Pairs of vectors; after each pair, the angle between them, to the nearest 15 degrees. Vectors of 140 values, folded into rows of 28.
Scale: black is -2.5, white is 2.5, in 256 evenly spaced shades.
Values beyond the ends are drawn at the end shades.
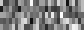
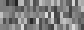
45 degrees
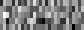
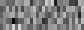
90 degrees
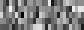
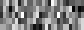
165 degrees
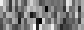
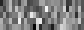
165 degrees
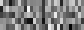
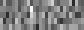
105 degrees
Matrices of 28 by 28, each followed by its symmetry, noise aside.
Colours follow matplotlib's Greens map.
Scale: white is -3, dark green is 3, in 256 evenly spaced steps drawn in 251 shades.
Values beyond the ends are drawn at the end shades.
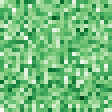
mirrored left to right.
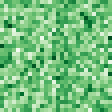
mirrored top to bottom.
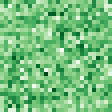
symmetric across the other diagonal.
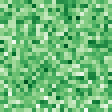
symmetric across the other diagonal.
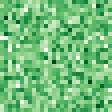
mirrored top to bottom.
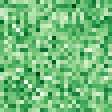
symmetric across the other diagonal.
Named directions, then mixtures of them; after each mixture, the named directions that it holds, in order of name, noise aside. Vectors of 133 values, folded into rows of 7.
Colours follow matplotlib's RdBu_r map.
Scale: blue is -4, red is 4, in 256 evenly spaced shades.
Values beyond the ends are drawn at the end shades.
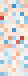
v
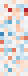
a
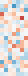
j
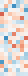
j.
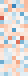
v.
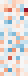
a, j.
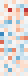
a.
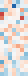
j, v.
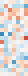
a, j.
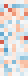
a, j.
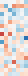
a, j.
